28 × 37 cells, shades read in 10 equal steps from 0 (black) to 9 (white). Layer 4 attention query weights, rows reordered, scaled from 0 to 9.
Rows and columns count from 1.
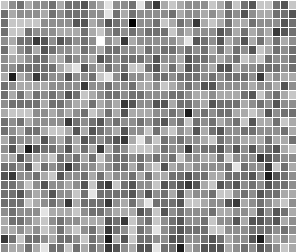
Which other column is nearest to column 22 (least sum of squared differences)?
8
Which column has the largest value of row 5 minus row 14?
13
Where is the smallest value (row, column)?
3, 17
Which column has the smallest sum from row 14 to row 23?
34
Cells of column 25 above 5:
2
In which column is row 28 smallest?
23
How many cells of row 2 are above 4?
24
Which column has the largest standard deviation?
14
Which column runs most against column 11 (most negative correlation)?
18
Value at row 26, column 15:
4
